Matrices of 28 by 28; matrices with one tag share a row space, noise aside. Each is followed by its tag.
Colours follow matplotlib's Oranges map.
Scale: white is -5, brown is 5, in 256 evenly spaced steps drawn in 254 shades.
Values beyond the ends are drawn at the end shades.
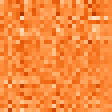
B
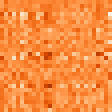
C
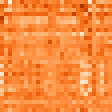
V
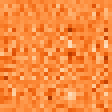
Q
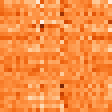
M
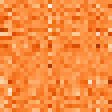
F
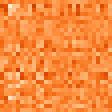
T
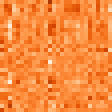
F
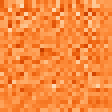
B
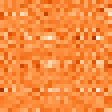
C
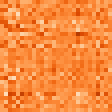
T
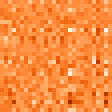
Q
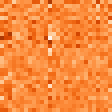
F
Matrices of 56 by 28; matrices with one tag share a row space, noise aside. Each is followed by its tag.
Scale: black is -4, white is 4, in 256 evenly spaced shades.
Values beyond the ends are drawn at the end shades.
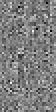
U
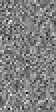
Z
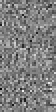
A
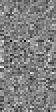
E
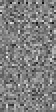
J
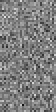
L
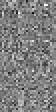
U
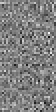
L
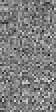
L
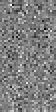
U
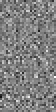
Z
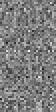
J
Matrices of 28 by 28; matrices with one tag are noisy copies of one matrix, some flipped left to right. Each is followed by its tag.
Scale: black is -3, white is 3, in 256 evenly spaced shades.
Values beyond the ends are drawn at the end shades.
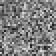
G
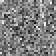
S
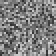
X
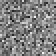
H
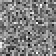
G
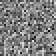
G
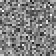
H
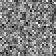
G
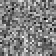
X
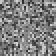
X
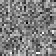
X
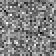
H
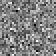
H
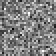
G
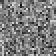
S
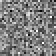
G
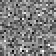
G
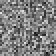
H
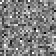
G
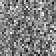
S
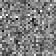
H
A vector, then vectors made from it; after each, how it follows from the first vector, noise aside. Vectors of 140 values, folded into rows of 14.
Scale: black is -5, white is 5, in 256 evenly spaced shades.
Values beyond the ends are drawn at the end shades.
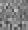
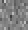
wrapped around, partly zeroed.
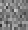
copied.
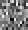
reversed, negated, scaled up.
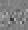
reversed, negated, partly zeroed.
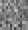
copied.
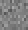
wrapped around, shrunk.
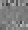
reversed, partly zeroed.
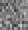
negated.
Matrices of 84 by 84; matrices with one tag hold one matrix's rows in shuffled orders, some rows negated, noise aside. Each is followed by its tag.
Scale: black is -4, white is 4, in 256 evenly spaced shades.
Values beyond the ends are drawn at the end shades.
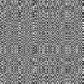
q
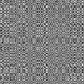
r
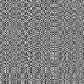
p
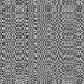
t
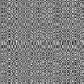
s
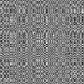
r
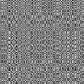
s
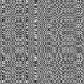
t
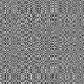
p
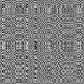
t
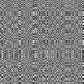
q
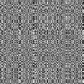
q
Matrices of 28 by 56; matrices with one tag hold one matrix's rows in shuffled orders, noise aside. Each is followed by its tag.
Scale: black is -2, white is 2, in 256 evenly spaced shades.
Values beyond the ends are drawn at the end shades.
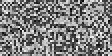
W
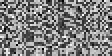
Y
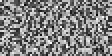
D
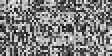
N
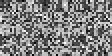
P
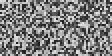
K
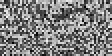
N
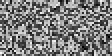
K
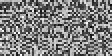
P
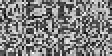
Y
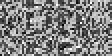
Y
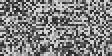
N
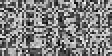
Y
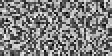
D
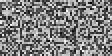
W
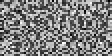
D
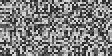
P
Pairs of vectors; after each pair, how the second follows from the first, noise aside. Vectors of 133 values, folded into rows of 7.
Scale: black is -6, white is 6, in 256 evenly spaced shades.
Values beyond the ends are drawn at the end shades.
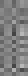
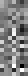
negated, scaled up.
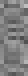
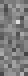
shuffled.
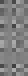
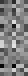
scaled up.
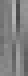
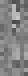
sign-scrambled.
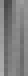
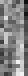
reversed, negated, scaled up.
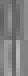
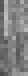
wrapped around.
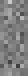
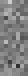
copied.
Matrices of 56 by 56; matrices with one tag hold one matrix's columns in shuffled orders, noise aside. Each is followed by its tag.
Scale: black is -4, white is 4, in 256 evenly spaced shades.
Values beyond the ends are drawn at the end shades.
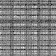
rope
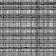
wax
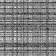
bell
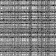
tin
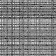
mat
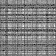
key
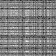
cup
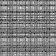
tin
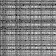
rope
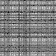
tin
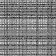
mat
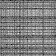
cup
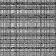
wax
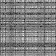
bell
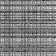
tin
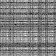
bell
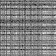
rope
